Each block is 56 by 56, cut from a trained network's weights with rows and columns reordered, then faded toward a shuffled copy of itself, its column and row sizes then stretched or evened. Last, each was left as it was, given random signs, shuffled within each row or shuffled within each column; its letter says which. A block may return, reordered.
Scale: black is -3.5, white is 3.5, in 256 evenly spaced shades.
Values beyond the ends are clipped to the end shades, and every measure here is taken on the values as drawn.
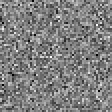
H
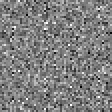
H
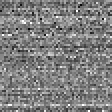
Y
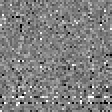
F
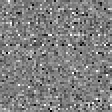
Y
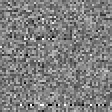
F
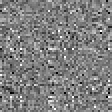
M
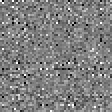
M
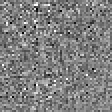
F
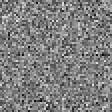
F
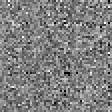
F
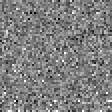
Y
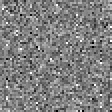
H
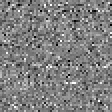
Y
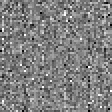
H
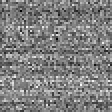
Y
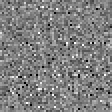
Y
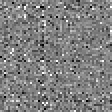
M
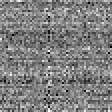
M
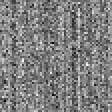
H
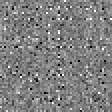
M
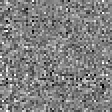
F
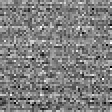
M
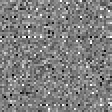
M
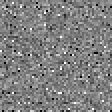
Y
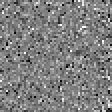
H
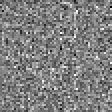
H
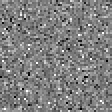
H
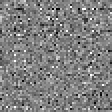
M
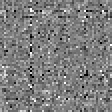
F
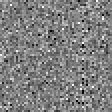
H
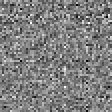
F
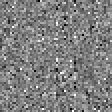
H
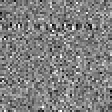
M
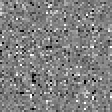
F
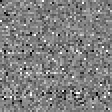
Y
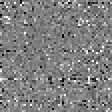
F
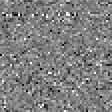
Y
